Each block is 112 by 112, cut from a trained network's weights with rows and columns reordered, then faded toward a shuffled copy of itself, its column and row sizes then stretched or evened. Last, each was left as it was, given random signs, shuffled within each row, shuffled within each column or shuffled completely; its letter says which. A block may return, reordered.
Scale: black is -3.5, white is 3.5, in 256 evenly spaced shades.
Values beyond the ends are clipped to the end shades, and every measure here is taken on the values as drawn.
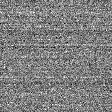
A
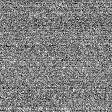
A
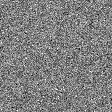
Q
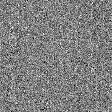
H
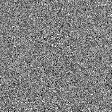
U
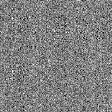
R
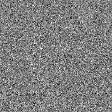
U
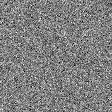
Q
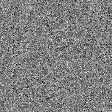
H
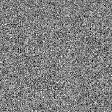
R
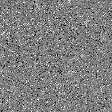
U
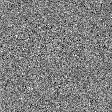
A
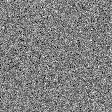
Q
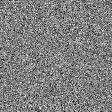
A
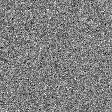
Q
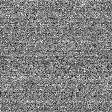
A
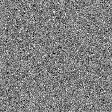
H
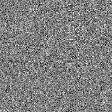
R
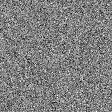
Q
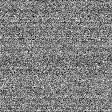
A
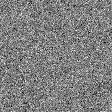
Q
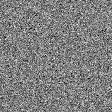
Q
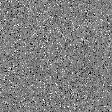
H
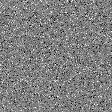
Q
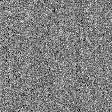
H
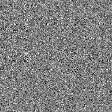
U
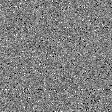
A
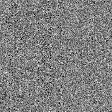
H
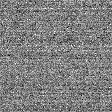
A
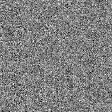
H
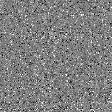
R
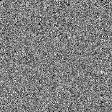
U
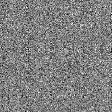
R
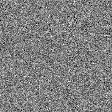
U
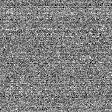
R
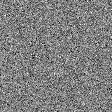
Q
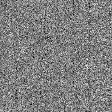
H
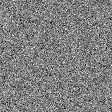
Q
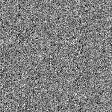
H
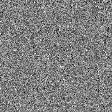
U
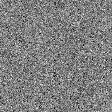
H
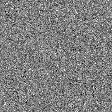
H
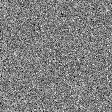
Q
